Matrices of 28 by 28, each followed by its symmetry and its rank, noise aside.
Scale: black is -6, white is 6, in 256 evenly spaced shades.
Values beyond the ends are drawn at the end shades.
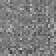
no symmetry, rank eight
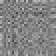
symmetric, rank four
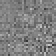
antisymmetric, rank four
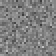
no symmetry, rank eight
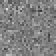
no symmetry, rank eight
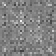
symmetric, rank four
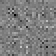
symmetric, rank four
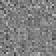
antisymmetric, rank eight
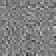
antisymmetric, rank six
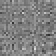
antisymmetric, rank four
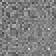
symmetric, rank six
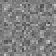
symmetric, rank four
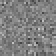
antisymmetric, rank eight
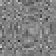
no symmetry, rank four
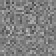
no symmetry, rank four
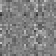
no symmetry, rank four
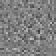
antisymmetric, rank six
